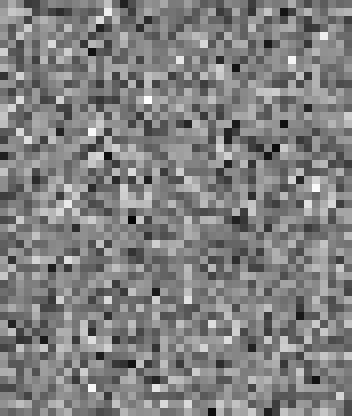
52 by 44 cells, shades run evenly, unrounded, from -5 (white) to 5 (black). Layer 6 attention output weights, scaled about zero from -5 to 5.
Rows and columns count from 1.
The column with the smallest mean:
41
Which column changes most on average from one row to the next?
12
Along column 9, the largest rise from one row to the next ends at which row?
34
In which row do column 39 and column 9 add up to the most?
14
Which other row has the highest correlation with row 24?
7
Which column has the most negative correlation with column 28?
35
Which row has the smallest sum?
51
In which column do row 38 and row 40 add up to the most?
38
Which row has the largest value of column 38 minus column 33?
40
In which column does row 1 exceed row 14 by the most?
32
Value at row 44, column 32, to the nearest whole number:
4
